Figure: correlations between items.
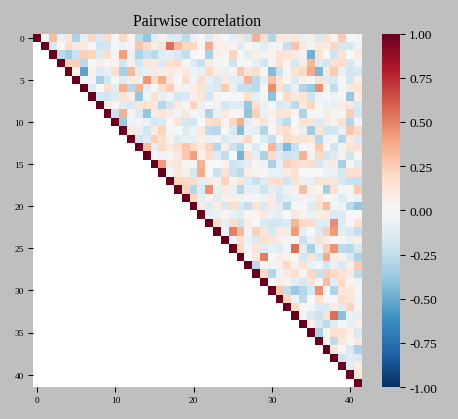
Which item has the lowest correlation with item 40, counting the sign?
7
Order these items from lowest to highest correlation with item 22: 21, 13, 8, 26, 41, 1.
26, 21, 8, 41, 13, 1
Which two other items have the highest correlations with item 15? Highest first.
16, 21
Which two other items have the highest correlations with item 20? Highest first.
14, 37
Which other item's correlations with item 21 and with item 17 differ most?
1
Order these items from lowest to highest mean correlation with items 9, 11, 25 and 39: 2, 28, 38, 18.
18, 38, 28, 2
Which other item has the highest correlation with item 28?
0
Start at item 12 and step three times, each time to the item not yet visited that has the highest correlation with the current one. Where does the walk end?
3
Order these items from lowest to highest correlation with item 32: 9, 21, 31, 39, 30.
30, 39, 21, 9, 31
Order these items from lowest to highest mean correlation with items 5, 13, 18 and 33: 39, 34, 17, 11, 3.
39, 11, 3, 34, 17
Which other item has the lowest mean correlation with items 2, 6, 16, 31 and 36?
4
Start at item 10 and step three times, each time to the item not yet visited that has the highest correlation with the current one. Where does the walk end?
37
